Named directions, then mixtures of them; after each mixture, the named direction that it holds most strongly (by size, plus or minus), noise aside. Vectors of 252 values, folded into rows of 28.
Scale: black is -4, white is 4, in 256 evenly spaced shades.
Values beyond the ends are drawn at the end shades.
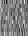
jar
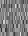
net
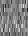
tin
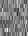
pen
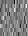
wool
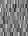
wool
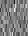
wool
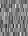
net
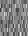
pen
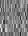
net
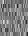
net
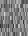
net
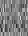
tin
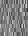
jar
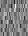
wool
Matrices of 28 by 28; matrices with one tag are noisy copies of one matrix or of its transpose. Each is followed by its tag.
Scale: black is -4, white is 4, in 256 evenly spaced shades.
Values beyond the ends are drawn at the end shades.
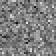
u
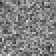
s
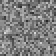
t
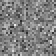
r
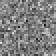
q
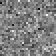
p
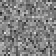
t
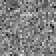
u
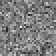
s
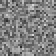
t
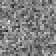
q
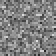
r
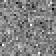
t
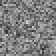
s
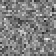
r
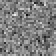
q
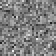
p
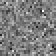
p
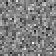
t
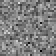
t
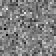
u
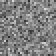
u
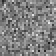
s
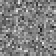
u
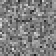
r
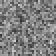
r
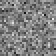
p
